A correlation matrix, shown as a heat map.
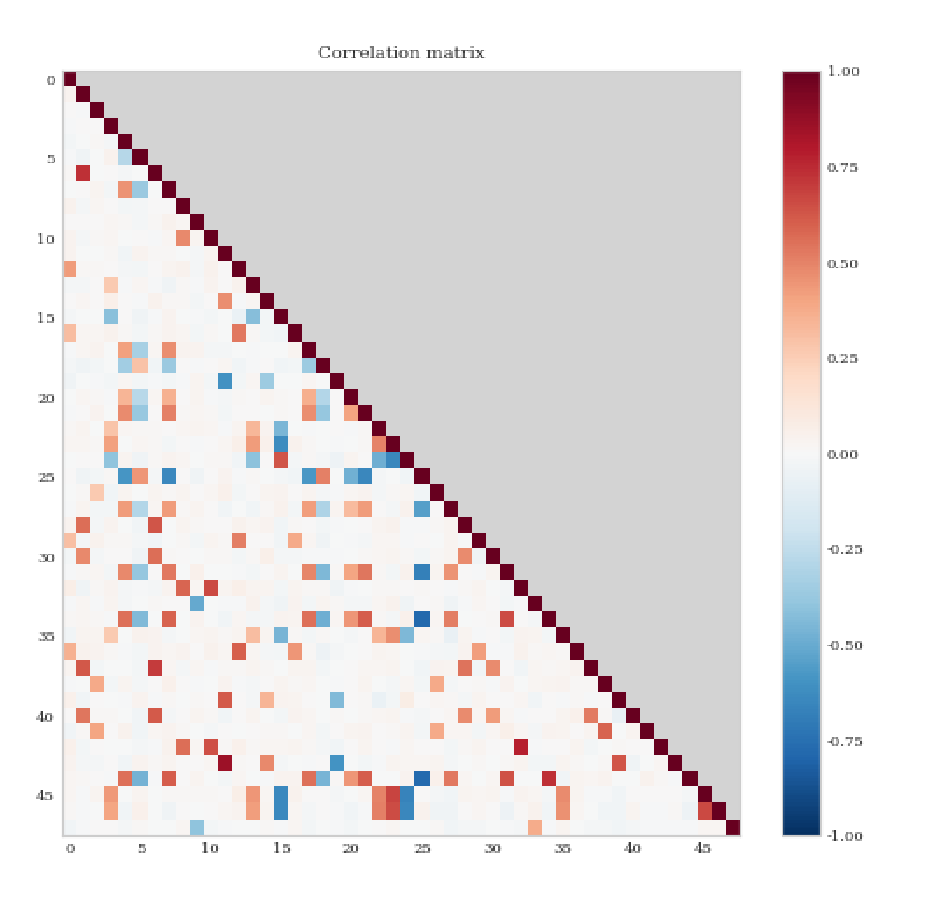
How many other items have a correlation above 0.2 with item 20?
8
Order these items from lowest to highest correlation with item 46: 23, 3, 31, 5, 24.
24, 31, 5, 3, 23
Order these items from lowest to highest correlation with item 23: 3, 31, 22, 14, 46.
31, 14, 3, 22, 46
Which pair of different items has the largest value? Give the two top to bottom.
11, 43
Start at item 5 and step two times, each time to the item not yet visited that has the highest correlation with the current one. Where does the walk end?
18
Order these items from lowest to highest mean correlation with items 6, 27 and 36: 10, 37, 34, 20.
10, 20, 34, 37
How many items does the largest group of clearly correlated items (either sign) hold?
12
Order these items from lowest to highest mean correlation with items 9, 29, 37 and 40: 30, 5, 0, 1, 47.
47, 5, 0, 30, 1
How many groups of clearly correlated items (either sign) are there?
8
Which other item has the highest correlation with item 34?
44
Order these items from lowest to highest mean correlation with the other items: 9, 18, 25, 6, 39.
25, 18, 9, 39, 6
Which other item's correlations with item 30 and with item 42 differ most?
32
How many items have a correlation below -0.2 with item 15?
7
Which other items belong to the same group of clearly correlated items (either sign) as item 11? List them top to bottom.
14, 19, 39, 43
